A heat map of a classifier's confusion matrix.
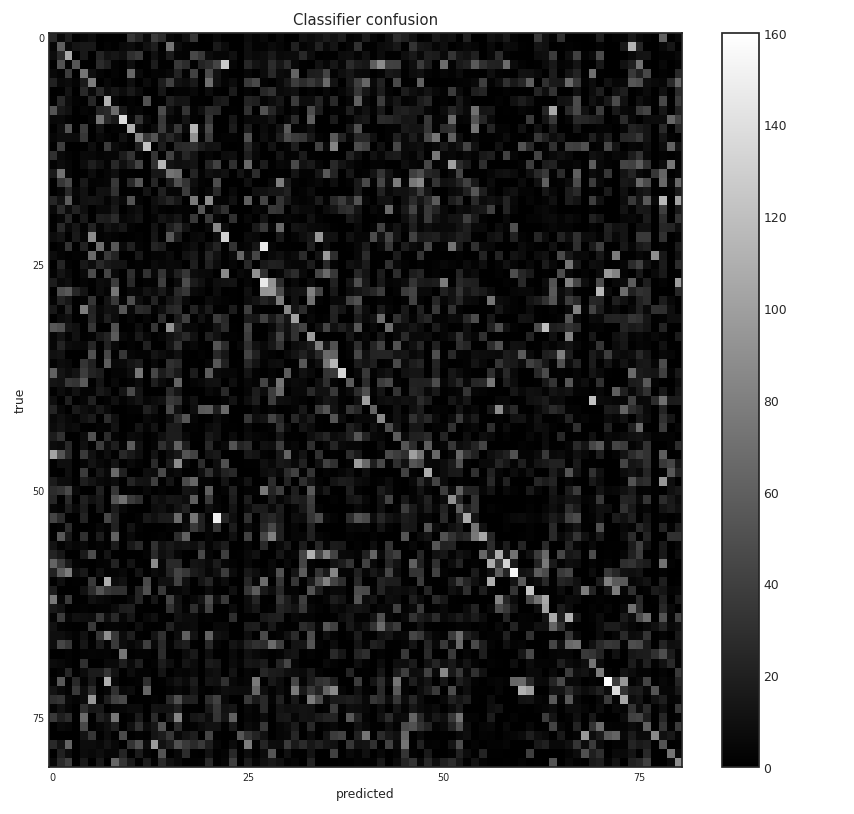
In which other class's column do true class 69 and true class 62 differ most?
63
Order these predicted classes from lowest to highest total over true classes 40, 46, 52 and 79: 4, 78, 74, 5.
5, 4, 74, 78
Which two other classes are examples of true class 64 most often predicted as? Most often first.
66, 76
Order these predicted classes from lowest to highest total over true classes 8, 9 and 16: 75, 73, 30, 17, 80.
30, 73, 17, 75, 80
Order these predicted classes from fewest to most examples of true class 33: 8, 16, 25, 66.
16, 25, 8, 66
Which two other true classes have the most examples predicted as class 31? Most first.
72, 4
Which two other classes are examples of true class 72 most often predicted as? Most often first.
60, 61
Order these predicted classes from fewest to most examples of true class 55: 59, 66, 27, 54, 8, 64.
59, 66, 64, 27, 8, 54
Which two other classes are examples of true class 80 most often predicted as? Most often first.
8, 64
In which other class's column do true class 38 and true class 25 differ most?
56
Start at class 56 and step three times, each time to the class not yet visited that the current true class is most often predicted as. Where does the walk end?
13
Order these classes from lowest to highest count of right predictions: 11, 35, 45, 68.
68, 45, 35, 11
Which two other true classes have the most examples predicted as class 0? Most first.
46, 62
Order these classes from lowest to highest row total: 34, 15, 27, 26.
34, 15, 26, 27
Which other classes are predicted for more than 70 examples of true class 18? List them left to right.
20, 78, 80
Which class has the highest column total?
78
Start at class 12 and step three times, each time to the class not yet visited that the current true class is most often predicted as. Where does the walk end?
65
